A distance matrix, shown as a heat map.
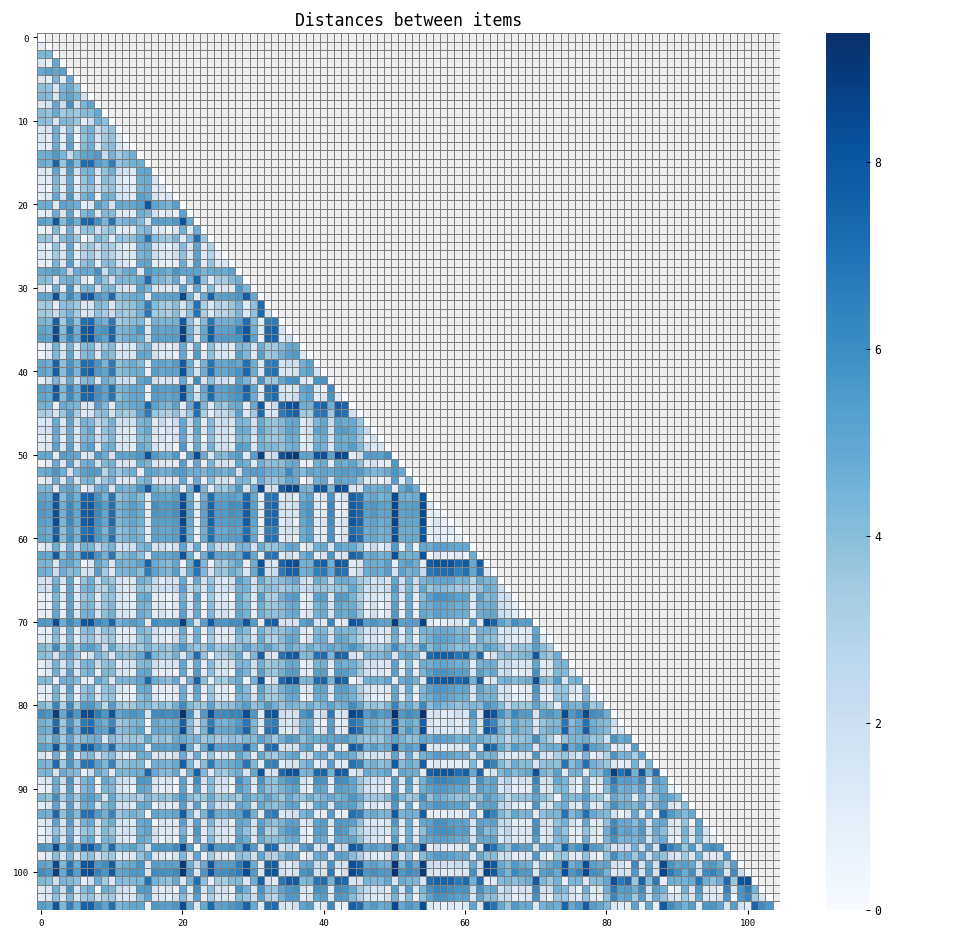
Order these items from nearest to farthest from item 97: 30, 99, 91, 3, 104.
104, 99, 91, 3, 30
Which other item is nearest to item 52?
14
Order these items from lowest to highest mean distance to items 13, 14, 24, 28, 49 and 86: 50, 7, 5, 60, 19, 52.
5, 19, 52, 7, 50, 60
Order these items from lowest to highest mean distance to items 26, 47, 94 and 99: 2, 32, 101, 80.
80, 32, 101, 2
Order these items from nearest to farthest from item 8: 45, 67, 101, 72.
67, 72, 45, 101
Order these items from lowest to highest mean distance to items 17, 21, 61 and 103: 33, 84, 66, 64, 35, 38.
38, 66, 33, 84, 64, 35
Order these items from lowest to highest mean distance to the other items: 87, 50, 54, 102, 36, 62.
102, 87, 62, 36, 54, 50
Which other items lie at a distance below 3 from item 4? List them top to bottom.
14, 28, 52
